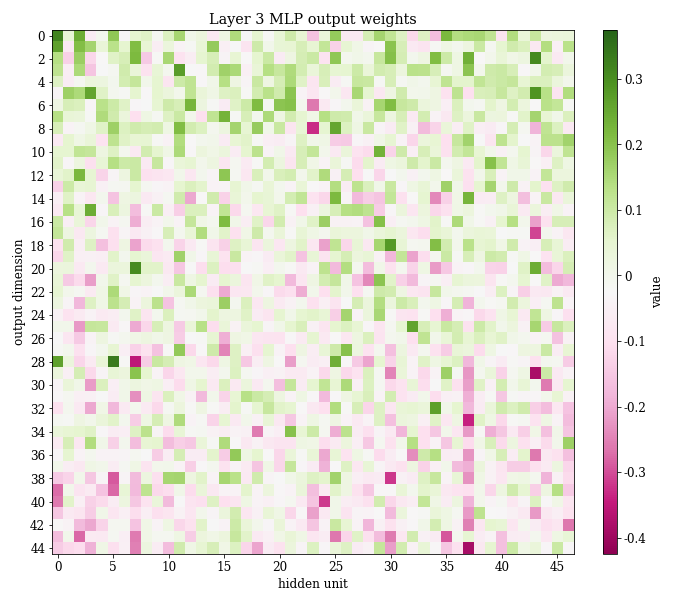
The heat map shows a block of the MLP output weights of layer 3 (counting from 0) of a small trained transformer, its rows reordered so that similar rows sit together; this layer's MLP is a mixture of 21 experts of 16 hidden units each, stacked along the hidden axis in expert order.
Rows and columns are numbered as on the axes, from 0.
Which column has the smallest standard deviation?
6
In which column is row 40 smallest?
24
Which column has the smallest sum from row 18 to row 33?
37
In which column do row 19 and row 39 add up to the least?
0
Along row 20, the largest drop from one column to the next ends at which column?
44
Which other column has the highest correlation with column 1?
3
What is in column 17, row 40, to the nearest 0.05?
0
